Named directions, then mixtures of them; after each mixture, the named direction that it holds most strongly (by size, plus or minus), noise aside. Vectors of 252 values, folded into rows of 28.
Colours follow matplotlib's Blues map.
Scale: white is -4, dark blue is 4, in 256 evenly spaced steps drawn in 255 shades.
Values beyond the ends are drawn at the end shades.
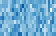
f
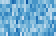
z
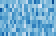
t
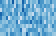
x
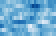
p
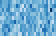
f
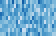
x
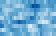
p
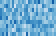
t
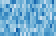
z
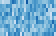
z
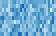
f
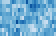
z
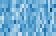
f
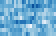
p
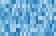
z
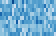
z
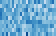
t
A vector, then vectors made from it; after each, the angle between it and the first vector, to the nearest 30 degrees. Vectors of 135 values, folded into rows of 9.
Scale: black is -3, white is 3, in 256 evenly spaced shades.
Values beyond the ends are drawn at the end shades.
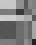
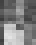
120 degrees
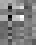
60 degrees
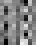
90 degrees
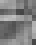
30 degrees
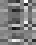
90 degrees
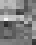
30 degrees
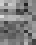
30 degrees
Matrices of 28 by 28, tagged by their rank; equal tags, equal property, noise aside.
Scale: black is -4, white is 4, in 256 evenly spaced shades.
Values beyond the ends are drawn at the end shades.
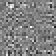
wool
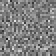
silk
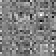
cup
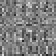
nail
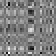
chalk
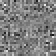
silk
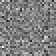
wool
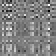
chalk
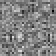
wool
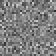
wool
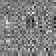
nail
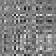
chalk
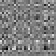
cup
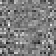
nail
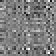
cup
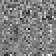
wool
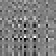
chalk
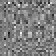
nail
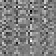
cup
